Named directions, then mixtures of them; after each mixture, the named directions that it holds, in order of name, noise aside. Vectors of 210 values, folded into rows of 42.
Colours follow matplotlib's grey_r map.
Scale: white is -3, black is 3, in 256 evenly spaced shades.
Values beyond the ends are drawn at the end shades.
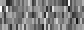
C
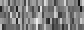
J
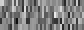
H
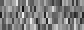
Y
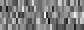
C, J, Y.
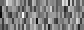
C, Y.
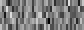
C, J.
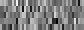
H, J, Y.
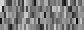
C, H.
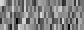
C, H.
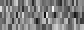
C, J, Y.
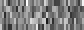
C, J, Y.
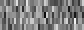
C, J, Y.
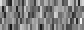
C, H, J.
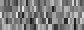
Y.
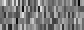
H, J, Y.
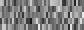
H, Y.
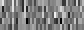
H.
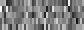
C.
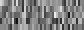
H.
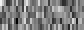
C, H.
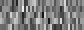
H, J, Y.
